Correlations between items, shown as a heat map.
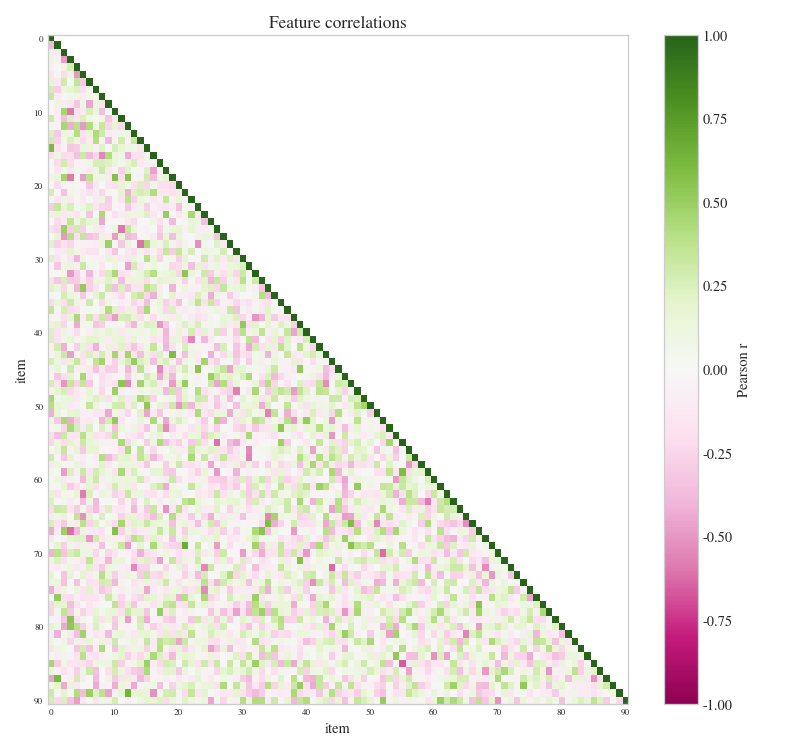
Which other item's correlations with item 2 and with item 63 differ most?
88
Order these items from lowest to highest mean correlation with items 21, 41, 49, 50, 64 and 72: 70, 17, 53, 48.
70, 17, 53, 48
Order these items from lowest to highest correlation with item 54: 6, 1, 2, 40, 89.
1, 89, 40, 6, 2
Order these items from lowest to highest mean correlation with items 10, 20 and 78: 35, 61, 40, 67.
35, 40, 61, 67
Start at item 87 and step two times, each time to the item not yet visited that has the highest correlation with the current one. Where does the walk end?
76
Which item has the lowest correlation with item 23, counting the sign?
28
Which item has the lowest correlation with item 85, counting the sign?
55
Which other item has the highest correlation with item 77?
67
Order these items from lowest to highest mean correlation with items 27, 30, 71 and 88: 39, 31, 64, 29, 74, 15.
31, 64, 29, 15, 74, 39
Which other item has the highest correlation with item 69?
21
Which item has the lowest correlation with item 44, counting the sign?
72
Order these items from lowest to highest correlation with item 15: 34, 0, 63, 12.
12, 63, 34, 0
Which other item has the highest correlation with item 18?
24
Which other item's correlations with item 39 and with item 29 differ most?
48
